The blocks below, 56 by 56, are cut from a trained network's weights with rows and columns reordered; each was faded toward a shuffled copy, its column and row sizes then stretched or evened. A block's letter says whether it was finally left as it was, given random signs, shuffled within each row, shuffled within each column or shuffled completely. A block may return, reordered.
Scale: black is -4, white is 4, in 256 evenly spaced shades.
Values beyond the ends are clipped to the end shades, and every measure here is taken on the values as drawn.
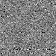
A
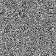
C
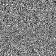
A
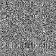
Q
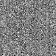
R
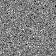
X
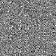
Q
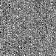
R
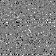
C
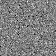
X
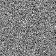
R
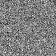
X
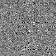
C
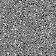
R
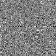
C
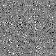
C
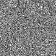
R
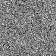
X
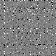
Q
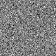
R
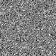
A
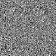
Q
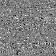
A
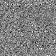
A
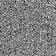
R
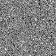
R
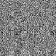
Q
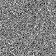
A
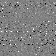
A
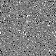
C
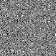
Q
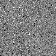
R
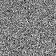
X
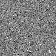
X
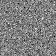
X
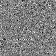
A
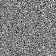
R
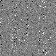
R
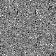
R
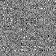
Q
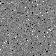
X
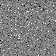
R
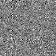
C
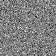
X
